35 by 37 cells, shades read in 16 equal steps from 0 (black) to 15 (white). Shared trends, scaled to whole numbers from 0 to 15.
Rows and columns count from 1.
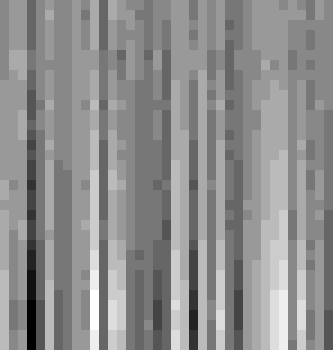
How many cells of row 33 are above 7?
21
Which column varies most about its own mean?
4
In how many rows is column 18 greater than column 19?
20
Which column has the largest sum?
11
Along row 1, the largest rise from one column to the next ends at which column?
13
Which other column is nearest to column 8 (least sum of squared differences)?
7
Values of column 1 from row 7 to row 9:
8 8 9
